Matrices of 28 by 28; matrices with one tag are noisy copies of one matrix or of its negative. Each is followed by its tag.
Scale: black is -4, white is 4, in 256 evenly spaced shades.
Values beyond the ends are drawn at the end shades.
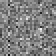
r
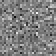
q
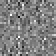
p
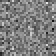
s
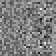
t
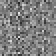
p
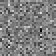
r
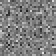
r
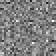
s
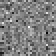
s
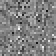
p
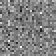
r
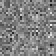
q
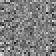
s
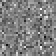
t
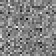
r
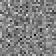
r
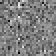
p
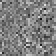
t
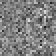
t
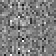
p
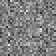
r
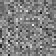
r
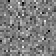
p
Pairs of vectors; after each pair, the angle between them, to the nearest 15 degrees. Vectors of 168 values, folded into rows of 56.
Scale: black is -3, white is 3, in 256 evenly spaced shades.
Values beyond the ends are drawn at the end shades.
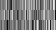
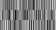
90 degrees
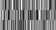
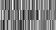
30 degrees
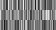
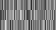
90 degrees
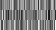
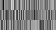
60 degrees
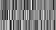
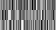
60 degrees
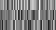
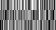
45 degrees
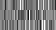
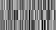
135 degrees
